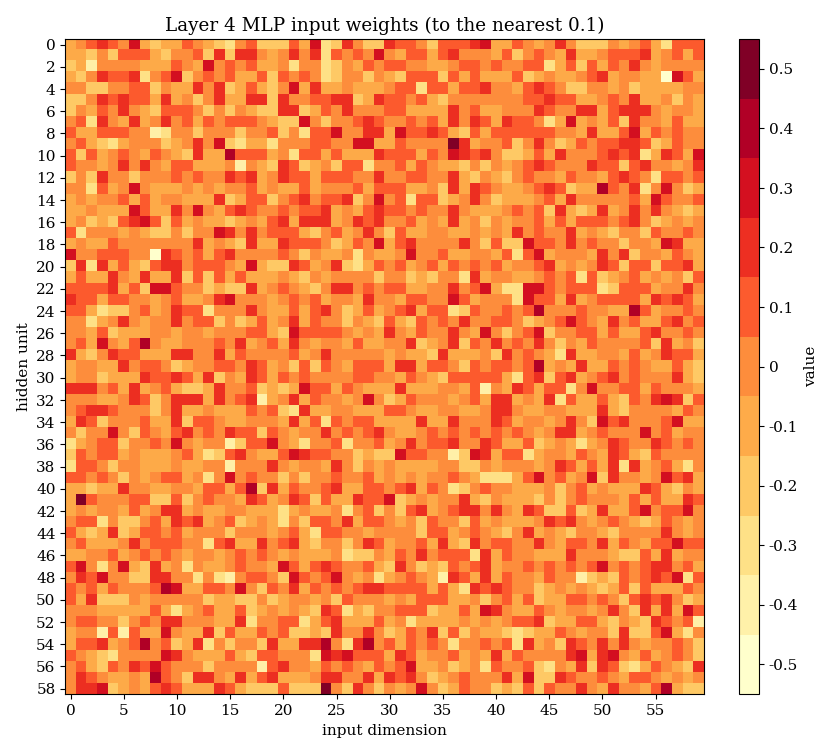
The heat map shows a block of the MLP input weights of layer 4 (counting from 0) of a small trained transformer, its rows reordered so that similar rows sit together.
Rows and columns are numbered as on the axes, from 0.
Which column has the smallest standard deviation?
34
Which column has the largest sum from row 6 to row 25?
53
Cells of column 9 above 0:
22
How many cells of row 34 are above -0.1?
39
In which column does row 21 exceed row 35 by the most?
1
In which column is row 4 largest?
21
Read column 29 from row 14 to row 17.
0.3 0.2 0.2 0
